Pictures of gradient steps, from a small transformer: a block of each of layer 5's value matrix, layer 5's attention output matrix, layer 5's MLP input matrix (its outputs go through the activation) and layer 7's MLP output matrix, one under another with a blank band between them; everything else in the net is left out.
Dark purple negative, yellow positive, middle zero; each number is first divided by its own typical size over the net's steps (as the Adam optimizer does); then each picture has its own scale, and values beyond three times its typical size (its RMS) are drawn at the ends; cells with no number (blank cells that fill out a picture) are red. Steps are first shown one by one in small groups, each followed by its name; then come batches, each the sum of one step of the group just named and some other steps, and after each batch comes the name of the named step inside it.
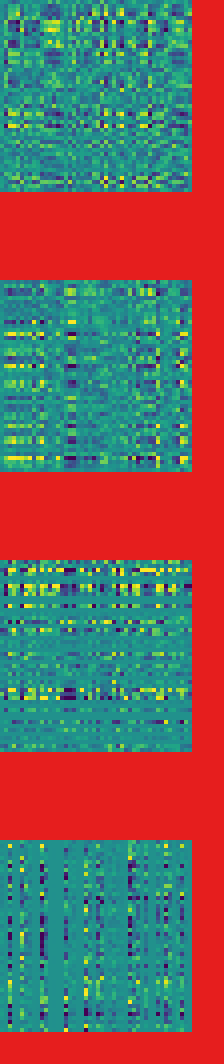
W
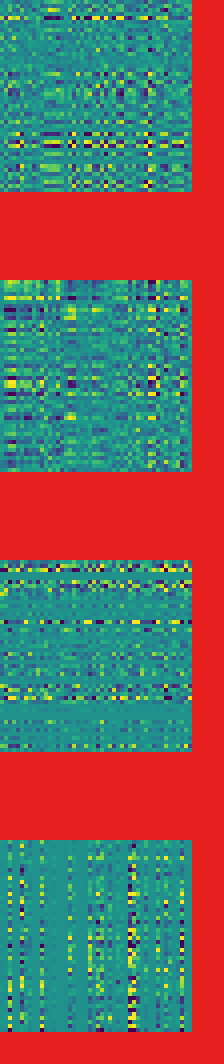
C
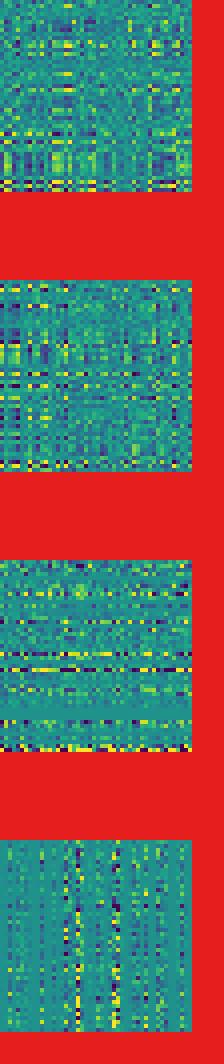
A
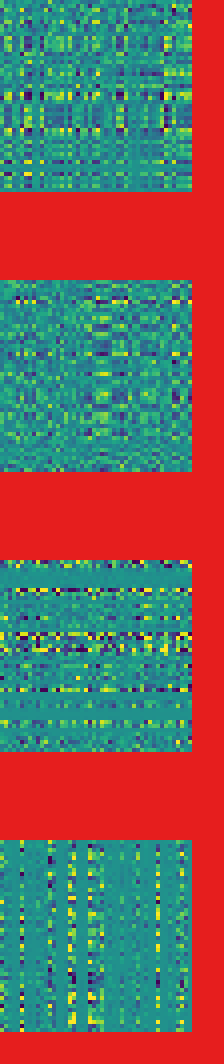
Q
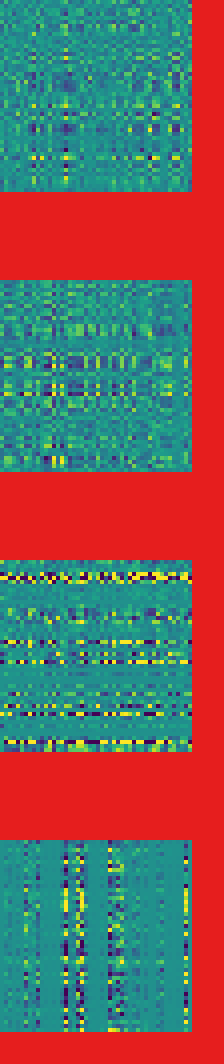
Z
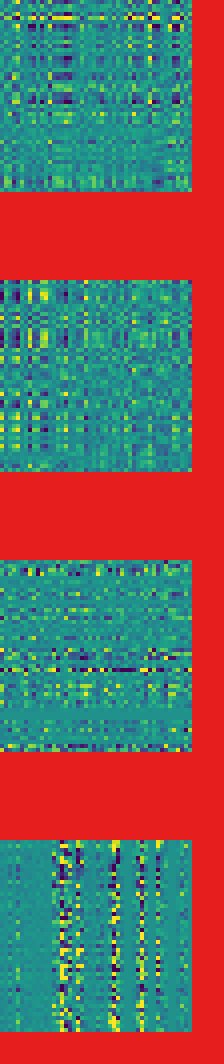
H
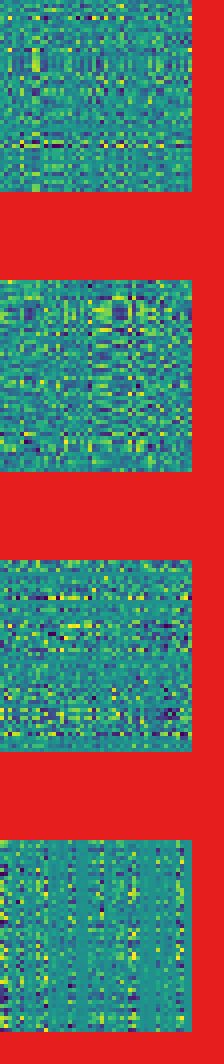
C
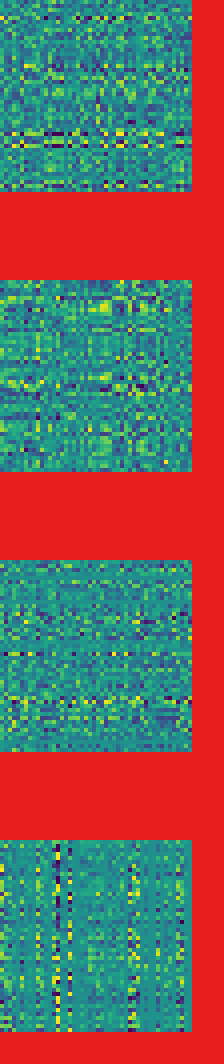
C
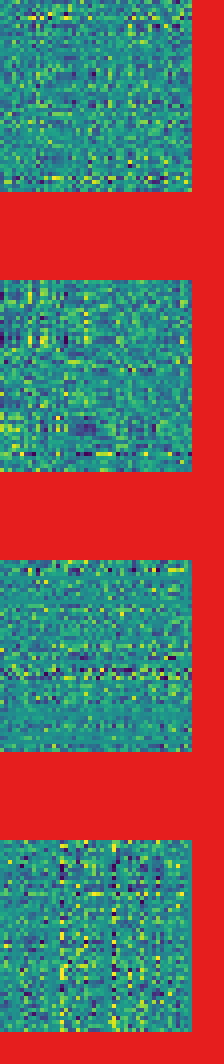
H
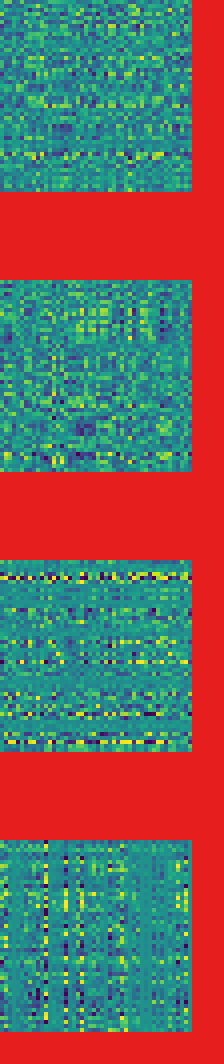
Z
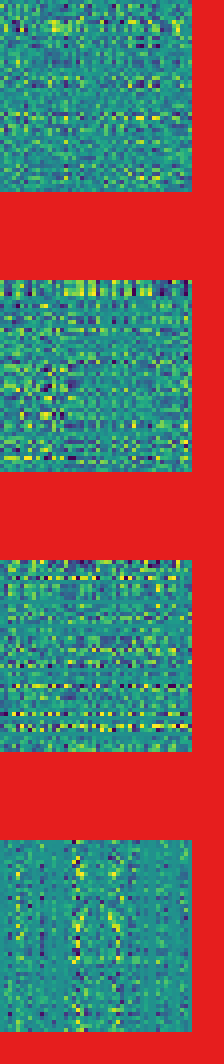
W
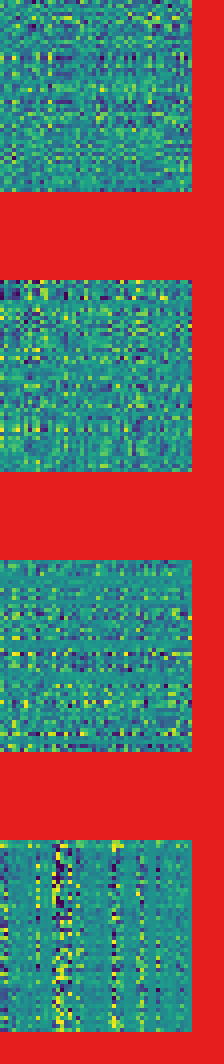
H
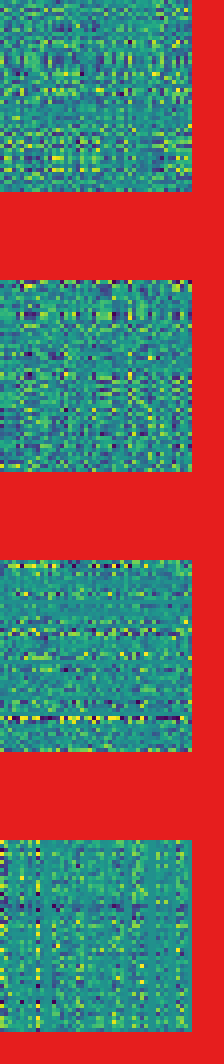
A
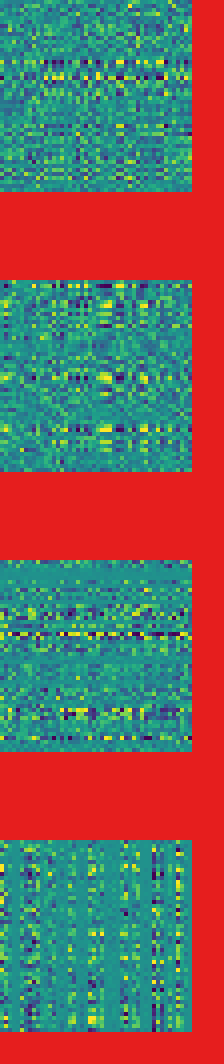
Q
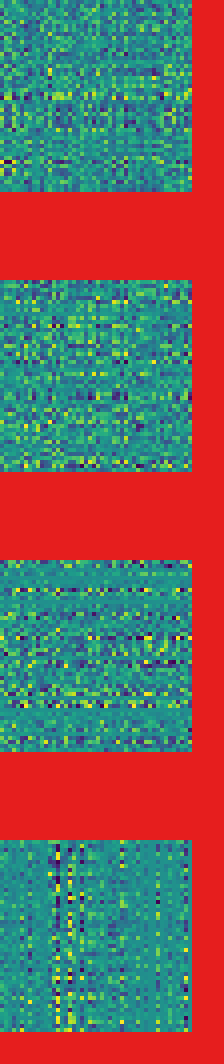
Q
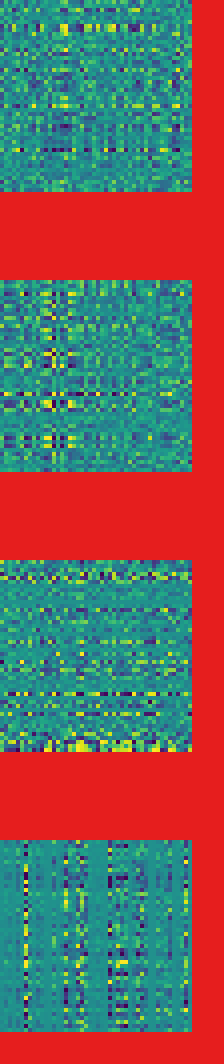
Z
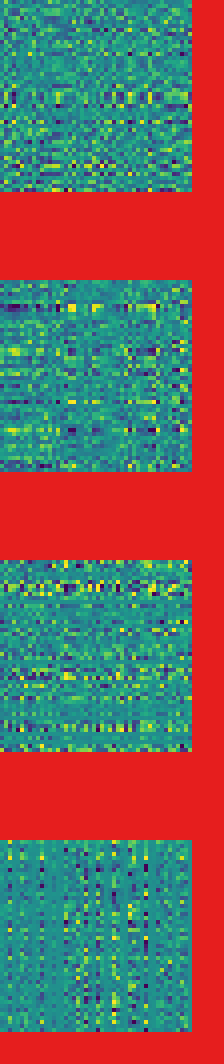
A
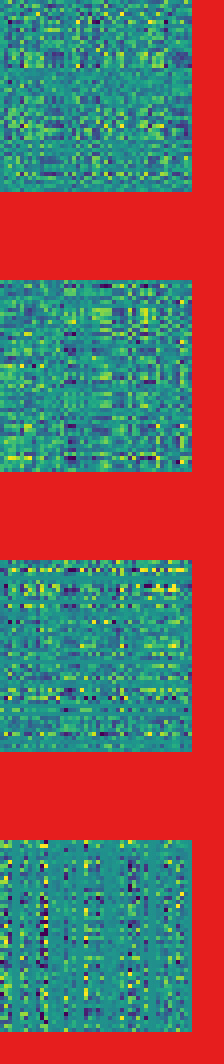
W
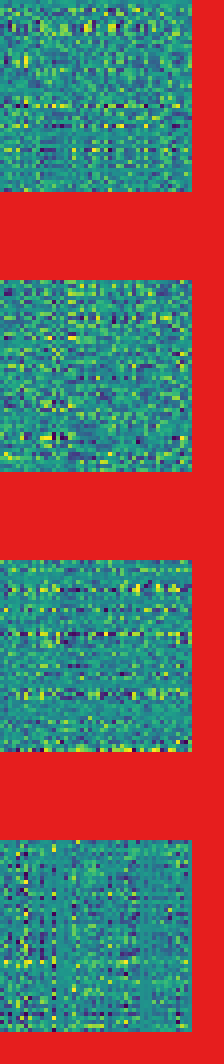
W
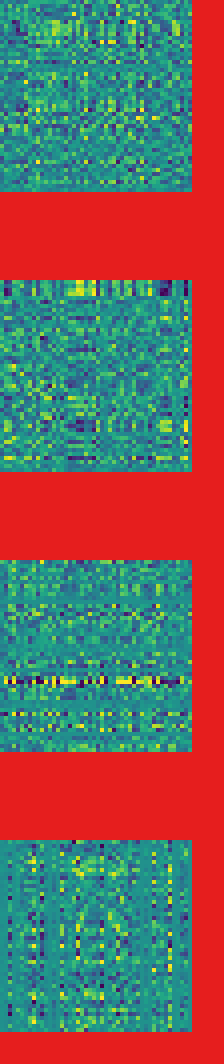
W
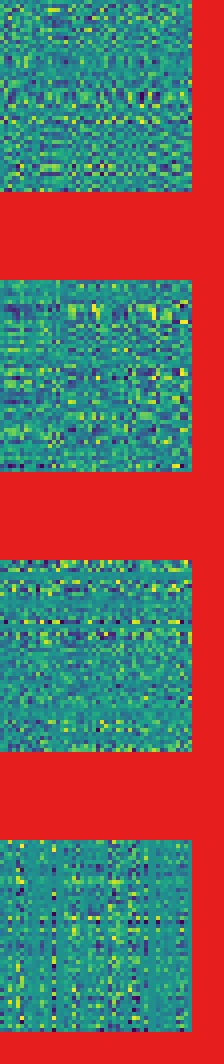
C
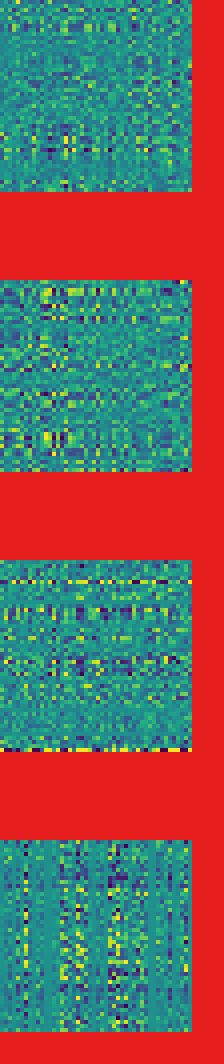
H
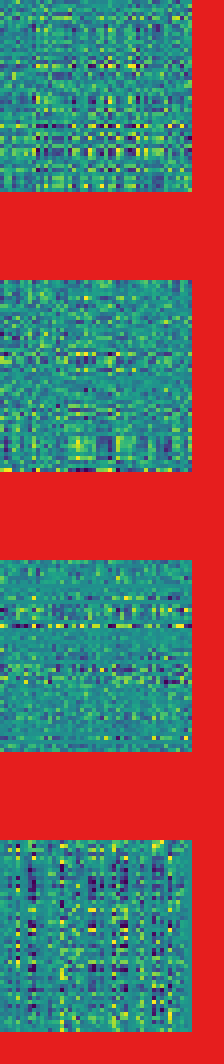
H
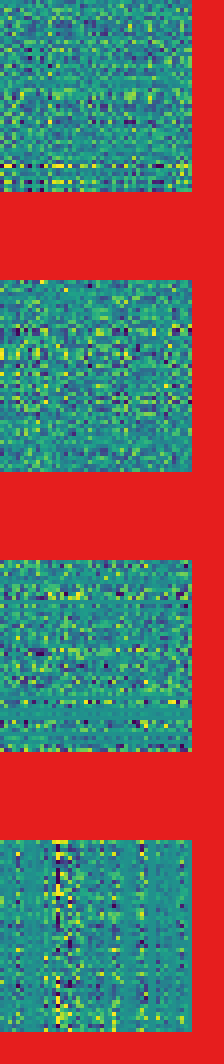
A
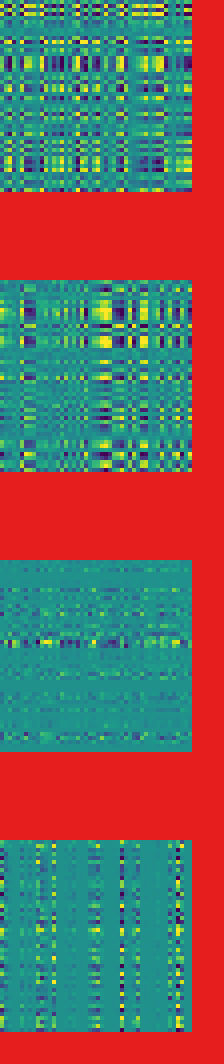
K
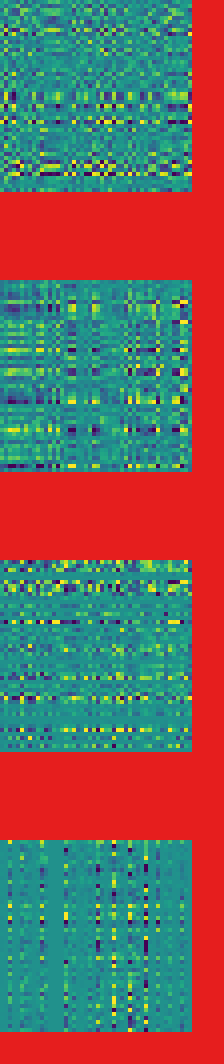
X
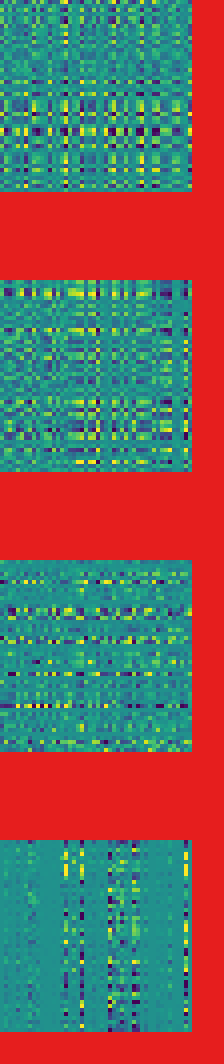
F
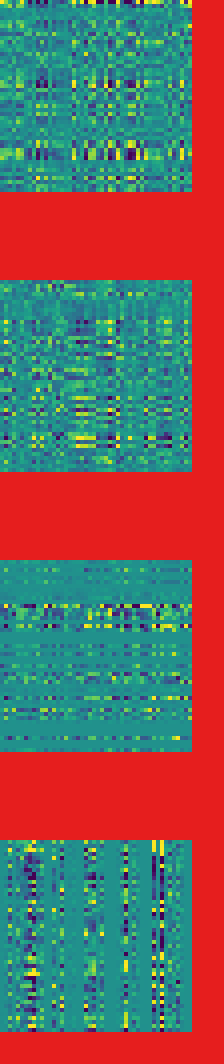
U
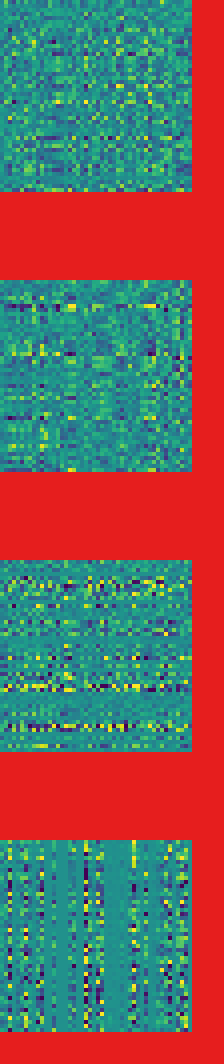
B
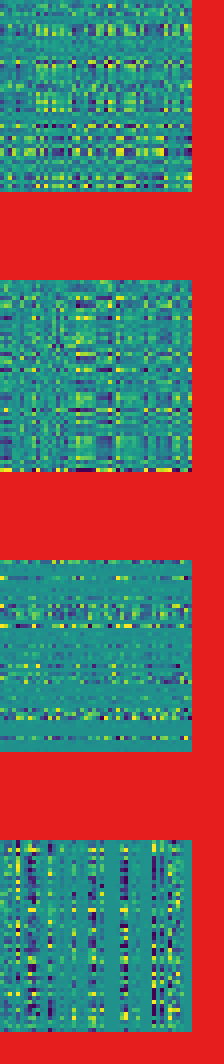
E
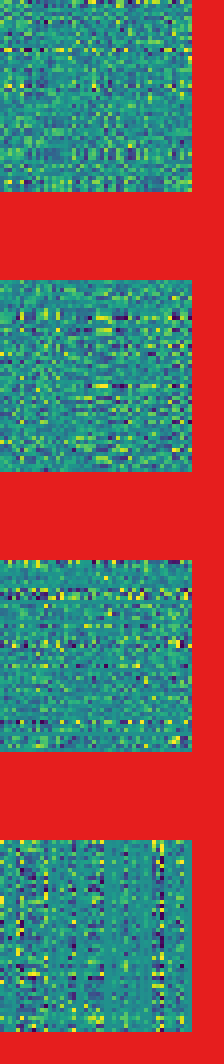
U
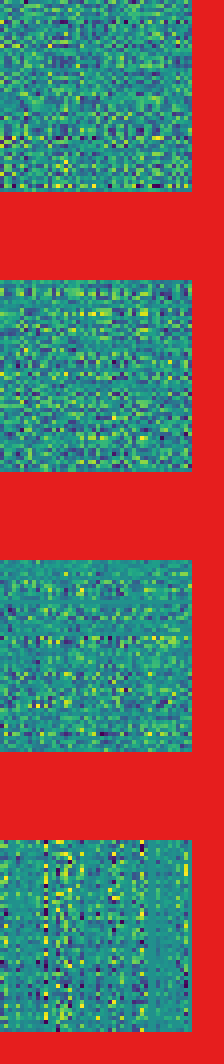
F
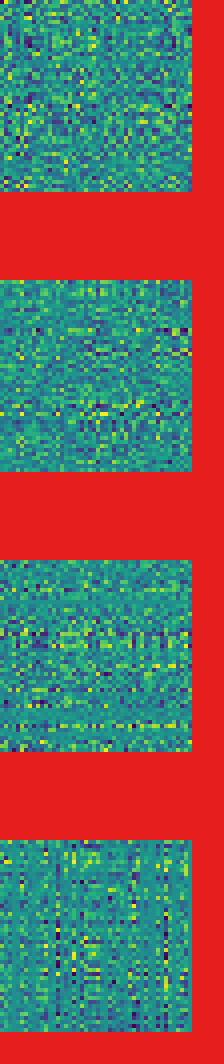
F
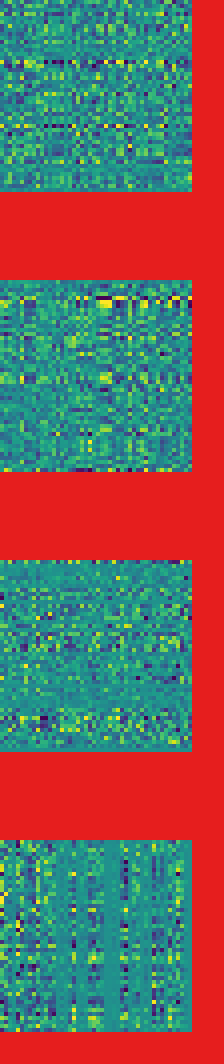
E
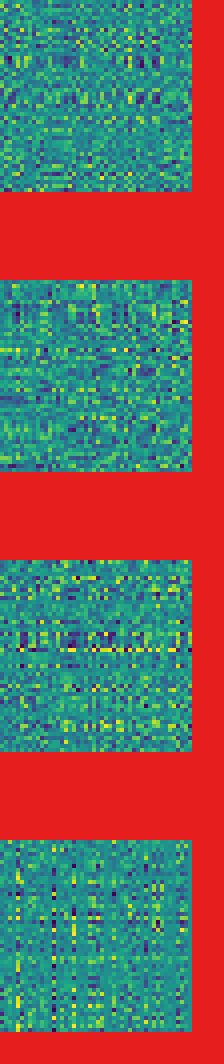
X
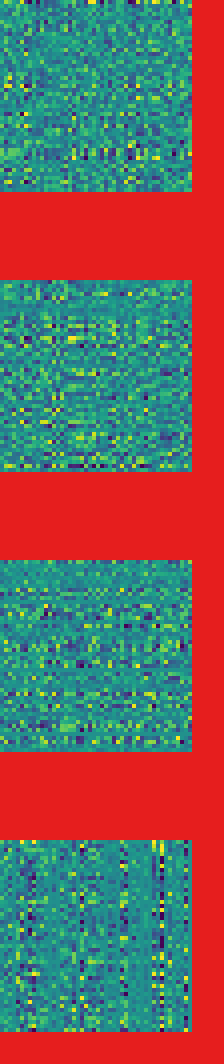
U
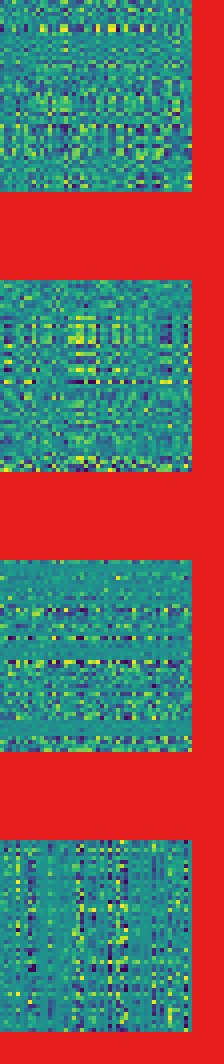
E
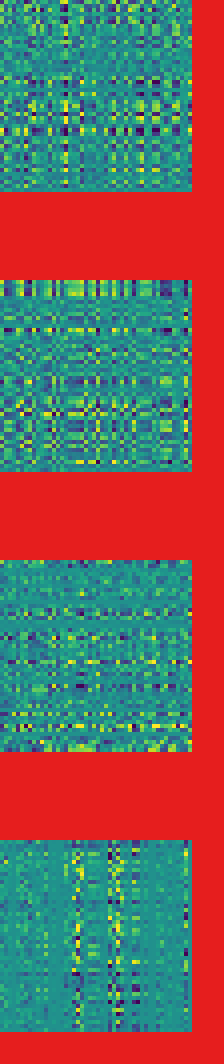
F
